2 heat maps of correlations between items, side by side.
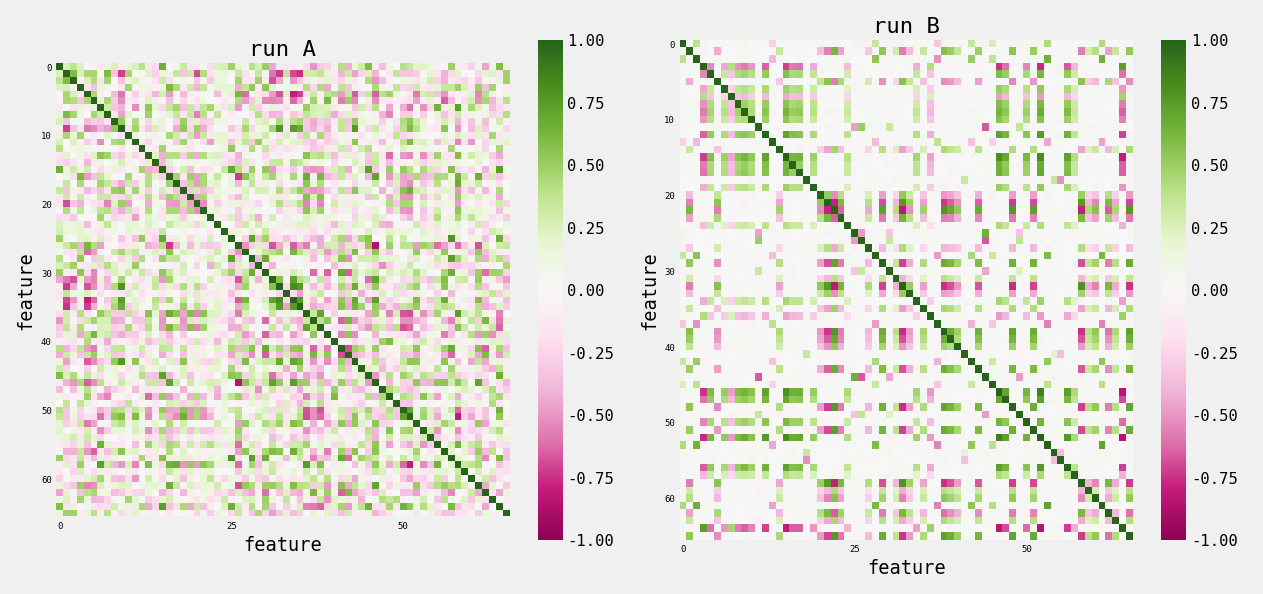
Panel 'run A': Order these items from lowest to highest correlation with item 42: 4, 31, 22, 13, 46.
46, 31, 22, 13, 4
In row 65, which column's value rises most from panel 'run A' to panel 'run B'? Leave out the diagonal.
22
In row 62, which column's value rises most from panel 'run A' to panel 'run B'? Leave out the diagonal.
32
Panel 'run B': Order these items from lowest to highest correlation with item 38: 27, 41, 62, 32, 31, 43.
32, 62, 27, 41, 31, 43
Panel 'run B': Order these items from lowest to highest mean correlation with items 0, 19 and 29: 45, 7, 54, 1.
7, 54, 45, 1
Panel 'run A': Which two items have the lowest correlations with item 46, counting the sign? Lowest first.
26, 4
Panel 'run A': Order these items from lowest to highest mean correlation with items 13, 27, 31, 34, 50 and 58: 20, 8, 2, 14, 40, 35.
2, 40, 20, 8, 14, 35
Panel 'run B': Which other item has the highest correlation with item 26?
11
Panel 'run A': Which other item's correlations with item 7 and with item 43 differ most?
9
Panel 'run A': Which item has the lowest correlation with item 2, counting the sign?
31
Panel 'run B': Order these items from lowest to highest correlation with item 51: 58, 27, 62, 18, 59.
58, 62, 27, 18, 59
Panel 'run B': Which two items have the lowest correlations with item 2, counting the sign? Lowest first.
37, 13
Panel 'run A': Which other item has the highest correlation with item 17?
58
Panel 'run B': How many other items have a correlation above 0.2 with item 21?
8
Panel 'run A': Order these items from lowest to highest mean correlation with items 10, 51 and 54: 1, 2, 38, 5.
38, 5, 1, 2
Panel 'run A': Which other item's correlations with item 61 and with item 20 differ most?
16
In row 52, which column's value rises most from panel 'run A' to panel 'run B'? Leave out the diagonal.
4
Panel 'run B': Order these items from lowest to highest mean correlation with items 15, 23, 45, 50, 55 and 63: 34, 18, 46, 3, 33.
3, 18, 33, 34, 46
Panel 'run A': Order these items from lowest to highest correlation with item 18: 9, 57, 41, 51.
57, 41, 9, 51
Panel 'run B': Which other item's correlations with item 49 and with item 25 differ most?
44
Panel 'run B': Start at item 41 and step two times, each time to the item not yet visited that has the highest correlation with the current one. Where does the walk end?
54
